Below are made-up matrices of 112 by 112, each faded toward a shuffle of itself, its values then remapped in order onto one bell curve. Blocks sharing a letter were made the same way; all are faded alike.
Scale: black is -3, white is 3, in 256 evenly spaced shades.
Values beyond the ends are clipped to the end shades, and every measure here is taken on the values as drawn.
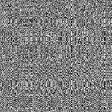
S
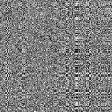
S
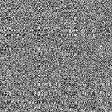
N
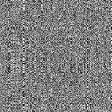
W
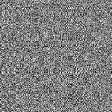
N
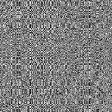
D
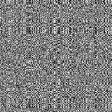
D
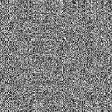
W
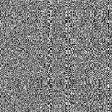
S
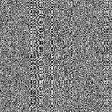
S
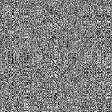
W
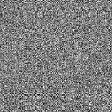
N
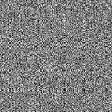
N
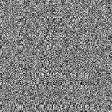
N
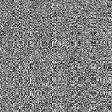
S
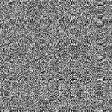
N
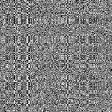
D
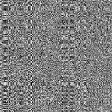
D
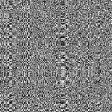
D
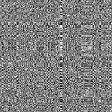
D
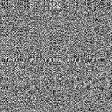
N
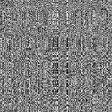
S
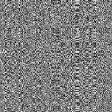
S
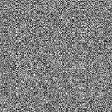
N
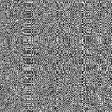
D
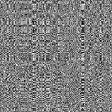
D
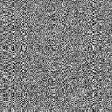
S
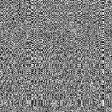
D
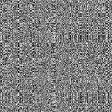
S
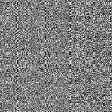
S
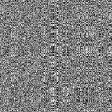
S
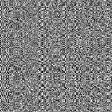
D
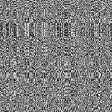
D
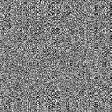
N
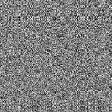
N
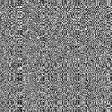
D
